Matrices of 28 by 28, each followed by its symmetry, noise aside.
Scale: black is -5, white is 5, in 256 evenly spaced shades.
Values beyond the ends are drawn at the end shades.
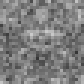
mirrored left to right.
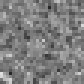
symmetric across the other diagonal.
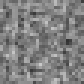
mirrored top to bottom.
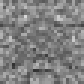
mirrored left to right.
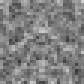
mirrored left to right.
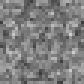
mirrored left to right.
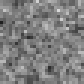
no symmetry.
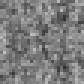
mirrored top to bottom.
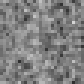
mirrored top to bottom.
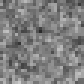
no symmetry.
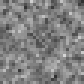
symmetric across the other diagonal.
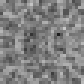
mirrored top to bottom.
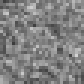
symmetric across the other diagonal.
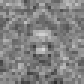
mirrored left to right.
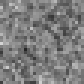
symmetric across the other diagonal.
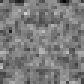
mirrored left to right.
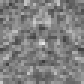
mirrored left to right.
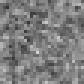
no symmetry.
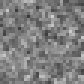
no symmetry.
